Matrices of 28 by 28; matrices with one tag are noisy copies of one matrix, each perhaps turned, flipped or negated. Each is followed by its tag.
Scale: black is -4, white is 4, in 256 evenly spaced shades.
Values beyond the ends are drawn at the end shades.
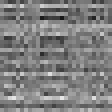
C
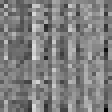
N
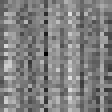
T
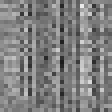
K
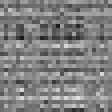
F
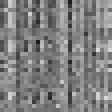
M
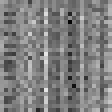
T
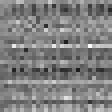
T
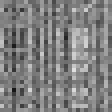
F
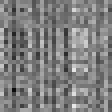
F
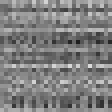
T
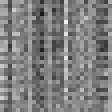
T
